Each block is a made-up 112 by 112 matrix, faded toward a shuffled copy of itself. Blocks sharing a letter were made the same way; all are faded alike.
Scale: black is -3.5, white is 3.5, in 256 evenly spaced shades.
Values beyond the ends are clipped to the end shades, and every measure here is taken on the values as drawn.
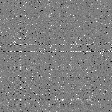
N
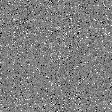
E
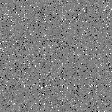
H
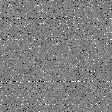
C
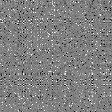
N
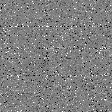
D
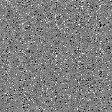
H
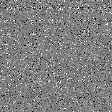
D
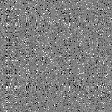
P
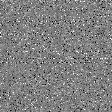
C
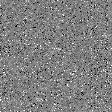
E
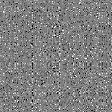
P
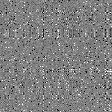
N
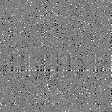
N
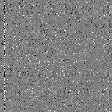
P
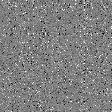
H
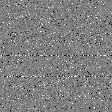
C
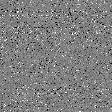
D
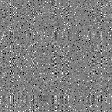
P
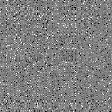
P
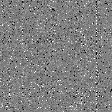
H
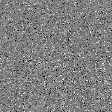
E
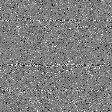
C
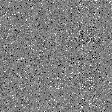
E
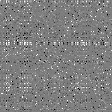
N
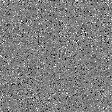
E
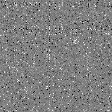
H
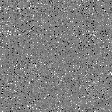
H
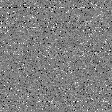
C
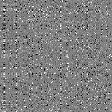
P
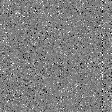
E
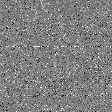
C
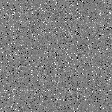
H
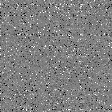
H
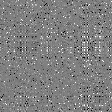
N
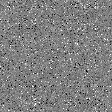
E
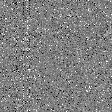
E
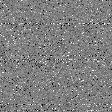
C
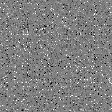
H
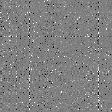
N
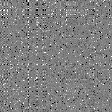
N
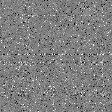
D
